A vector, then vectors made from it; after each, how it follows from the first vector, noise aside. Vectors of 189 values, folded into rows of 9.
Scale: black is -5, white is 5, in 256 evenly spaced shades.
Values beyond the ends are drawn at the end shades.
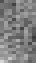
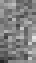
negated.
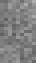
reversed, shrunk.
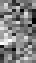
wrapped around, scaled up.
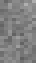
reversed, shrunk.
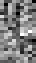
wrapped around, scaled up.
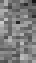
reversed, negated.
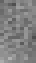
shrunk.
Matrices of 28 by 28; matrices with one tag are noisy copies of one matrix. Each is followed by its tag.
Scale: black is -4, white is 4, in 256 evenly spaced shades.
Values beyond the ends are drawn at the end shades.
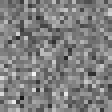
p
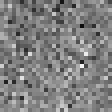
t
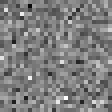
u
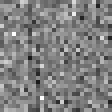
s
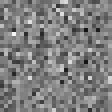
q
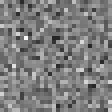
p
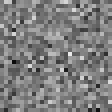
q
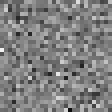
u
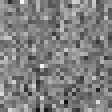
s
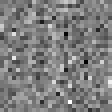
q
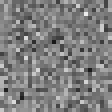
p
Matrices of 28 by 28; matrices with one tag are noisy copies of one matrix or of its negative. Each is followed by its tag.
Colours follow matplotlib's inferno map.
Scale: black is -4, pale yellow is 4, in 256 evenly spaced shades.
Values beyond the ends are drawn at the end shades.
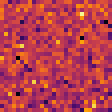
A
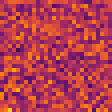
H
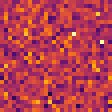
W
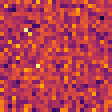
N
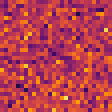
A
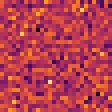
H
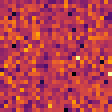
N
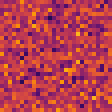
W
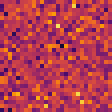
H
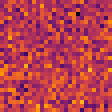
A
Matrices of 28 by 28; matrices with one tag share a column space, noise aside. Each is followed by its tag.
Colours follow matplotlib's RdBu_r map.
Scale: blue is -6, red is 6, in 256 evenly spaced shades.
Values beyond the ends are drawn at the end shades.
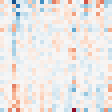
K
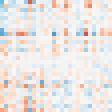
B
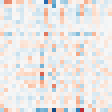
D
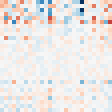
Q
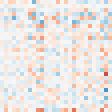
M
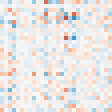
M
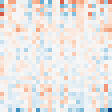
K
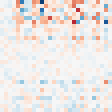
Q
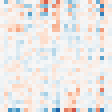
K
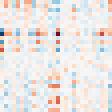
B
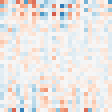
K
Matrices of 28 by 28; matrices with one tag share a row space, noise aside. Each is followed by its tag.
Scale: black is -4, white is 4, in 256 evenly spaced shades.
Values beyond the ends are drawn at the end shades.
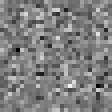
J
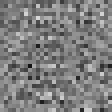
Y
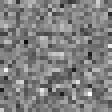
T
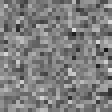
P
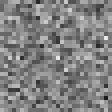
J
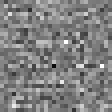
Y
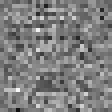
Y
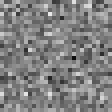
T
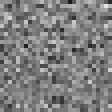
T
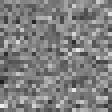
P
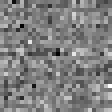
P
